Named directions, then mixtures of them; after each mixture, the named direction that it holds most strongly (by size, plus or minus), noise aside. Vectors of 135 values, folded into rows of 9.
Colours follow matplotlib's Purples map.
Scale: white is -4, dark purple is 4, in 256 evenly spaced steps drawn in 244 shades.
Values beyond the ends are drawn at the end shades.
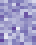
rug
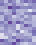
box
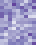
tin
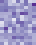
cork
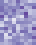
rug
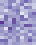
tin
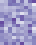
cork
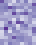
cork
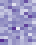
tin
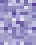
cork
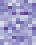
cork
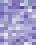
tin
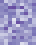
cork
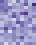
cork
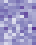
rug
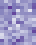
box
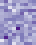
rug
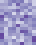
rug
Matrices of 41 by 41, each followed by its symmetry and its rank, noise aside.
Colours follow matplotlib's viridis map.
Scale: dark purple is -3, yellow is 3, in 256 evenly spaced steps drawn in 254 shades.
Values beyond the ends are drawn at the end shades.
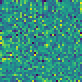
no symmetry, rank eight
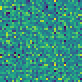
no symmetry, rank eight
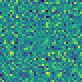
no symmetry, rank seven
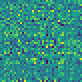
no symmetry, rank six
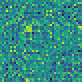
symmetric, rank eight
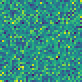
symmetric, rank eight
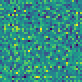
antisymmetric, rank eight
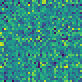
symmetric, rank six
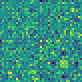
symmetric, rank eight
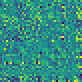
antisymmetric, rank eight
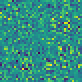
antisymmetric, rank eight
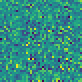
no symmetry, rank seven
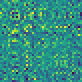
symmetric, rank seven
